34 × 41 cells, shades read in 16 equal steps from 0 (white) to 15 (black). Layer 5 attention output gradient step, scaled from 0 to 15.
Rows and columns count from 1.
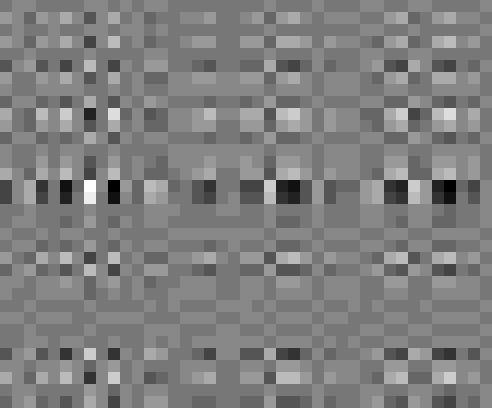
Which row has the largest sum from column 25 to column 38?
16
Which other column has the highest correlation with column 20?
19
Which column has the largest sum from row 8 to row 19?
38
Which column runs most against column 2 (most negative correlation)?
15
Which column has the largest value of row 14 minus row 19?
8
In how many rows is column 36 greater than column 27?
3
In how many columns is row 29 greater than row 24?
15
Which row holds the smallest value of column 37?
10
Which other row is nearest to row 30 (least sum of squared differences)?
6
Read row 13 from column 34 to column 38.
7 8 8 7 7
